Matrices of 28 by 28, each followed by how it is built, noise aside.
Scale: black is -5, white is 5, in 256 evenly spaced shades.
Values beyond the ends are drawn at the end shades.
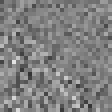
lower triangular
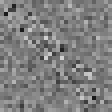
banded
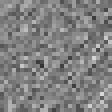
Hankel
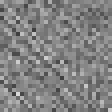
Toeplitz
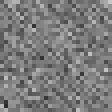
Toeplitz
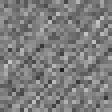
Hankel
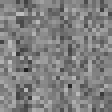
blocks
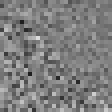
lower triangular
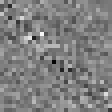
banded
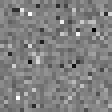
sparse
